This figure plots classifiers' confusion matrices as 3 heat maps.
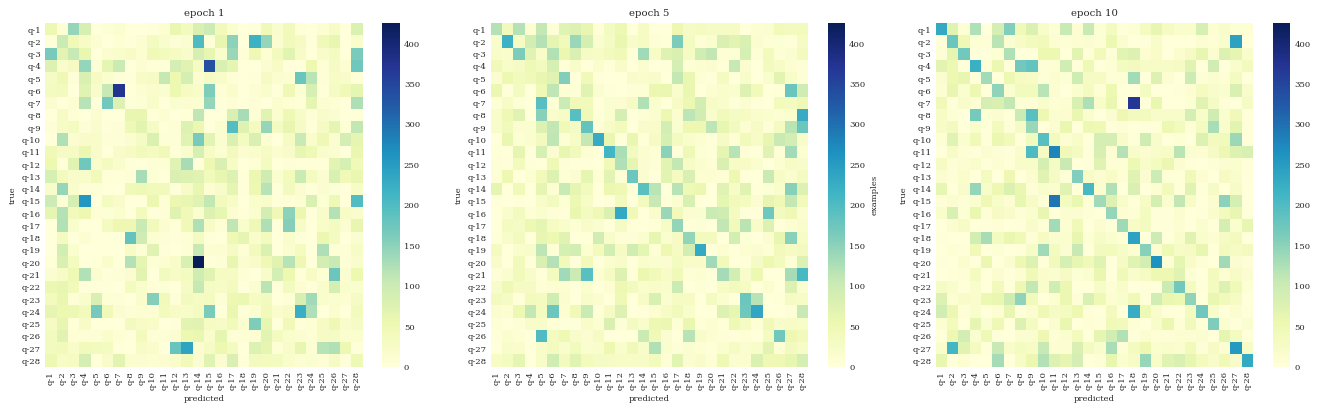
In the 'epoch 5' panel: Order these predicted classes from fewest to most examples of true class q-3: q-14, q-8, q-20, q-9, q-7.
q-9, q-7, q-8, q-20, q-14
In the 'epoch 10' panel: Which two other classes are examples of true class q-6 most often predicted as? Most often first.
q-10, q-27
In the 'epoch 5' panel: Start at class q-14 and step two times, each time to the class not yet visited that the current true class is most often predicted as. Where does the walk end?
q-15
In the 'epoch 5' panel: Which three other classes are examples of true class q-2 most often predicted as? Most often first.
q-17, q-8, q-5
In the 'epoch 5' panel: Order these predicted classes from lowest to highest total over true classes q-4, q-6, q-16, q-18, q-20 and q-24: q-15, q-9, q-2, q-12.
q-2, q-15, q-9, q-12
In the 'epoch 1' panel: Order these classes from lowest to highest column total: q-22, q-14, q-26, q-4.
q-22, q-26, q-4, q-14
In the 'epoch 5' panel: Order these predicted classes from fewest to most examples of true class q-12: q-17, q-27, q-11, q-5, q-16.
q-5, q-27, q-11, q-16, q-17
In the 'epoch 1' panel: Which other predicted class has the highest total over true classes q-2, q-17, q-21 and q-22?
q-14
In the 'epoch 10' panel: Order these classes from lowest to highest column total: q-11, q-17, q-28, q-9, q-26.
q-28, q-17, q-26, q-11, q-9
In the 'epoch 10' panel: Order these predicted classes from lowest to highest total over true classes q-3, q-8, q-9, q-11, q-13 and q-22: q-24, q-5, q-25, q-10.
q-5, q-24, q-10, q-25
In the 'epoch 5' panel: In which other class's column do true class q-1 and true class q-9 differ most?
q-28
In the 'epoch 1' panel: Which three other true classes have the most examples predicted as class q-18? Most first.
q-8, q-9, q-23
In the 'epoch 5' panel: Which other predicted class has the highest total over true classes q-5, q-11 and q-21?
q-7
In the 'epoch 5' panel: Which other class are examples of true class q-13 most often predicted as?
q-25
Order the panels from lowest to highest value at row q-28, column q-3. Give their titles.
epoch 10, epoch 1, epoch 5
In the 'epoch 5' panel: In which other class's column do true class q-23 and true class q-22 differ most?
q-24
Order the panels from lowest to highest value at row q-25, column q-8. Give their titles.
epoch 5, epoch 1, epoch 10
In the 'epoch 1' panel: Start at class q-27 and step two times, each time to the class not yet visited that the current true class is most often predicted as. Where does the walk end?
q-9
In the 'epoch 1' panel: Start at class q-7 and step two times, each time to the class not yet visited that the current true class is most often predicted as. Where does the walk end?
q-15
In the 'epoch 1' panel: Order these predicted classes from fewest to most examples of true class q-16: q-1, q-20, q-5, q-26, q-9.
q-5, q-9, q-1, q-20, q-26
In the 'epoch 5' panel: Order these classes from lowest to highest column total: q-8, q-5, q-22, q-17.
q-22, q-8, q-17, q-5
